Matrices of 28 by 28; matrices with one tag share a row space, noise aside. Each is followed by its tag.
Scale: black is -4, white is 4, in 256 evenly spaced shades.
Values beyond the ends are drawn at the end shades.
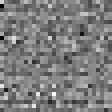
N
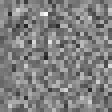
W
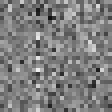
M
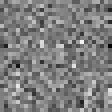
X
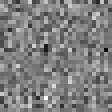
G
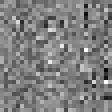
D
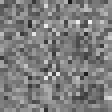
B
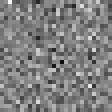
M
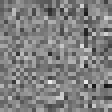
D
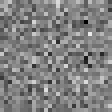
B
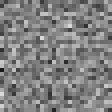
N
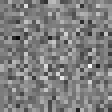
W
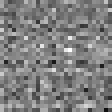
N
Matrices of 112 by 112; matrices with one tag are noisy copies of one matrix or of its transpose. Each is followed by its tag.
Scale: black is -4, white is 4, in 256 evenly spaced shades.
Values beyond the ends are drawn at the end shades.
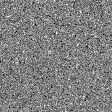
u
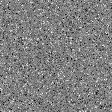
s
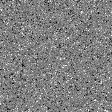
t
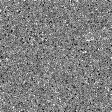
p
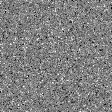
s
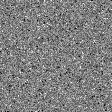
s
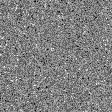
u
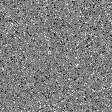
u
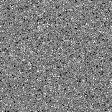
s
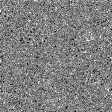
p
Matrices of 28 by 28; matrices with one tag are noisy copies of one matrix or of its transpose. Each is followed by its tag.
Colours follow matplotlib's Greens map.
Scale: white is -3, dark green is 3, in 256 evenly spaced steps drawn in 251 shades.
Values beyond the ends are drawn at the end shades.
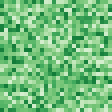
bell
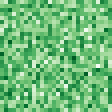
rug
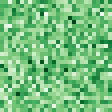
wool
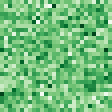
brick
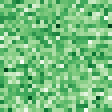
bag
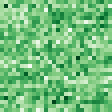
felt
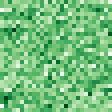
brick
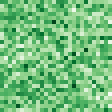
bag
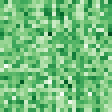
bell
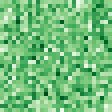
brick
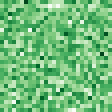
wool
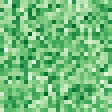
brick
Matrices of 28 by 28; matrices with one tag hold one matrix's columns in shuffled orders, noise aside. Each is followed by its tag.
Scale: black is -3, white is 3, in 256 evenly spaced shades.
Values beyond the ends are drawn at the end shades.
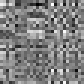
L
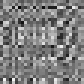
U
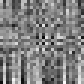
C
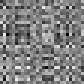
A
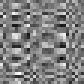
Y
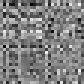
L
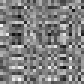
A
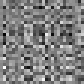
A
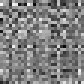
L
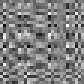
Y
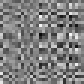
Y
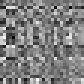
U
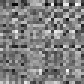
L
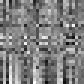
C
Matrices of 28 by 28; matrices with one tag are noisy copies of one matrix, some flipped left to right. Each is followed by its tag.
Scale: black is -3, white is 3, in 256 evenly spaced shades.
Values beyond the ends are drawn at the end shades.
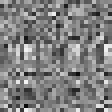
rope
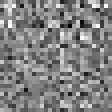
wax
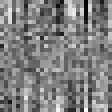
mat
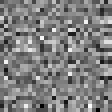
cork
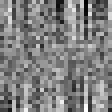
mat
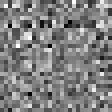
wax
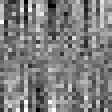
mat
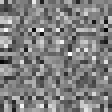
cork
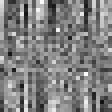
mat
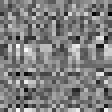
rope
